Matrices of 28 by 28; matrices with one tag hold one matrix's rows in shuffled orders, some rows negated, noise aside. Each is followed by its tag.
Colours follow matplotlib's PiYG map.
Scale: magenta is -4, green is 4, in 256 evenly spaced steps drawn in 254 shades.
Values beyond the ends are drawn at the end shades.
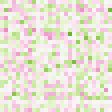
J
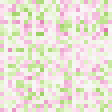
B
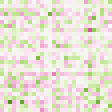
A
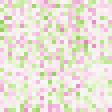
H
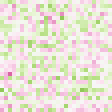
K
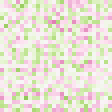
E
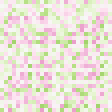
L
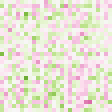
E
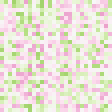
B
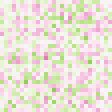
E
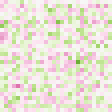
J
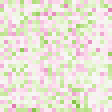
H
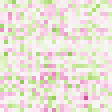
K
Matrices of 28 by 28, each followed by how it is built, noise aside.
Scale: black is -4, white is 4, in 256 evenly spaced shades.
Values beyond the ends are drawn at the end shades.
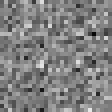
low rank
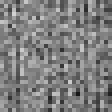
blocks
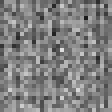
blocks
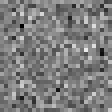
uneven columns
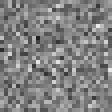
blocks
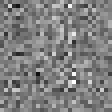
low rank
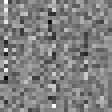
uneven columns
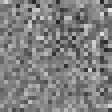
upper triangular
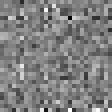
low rank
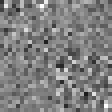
block diagonal
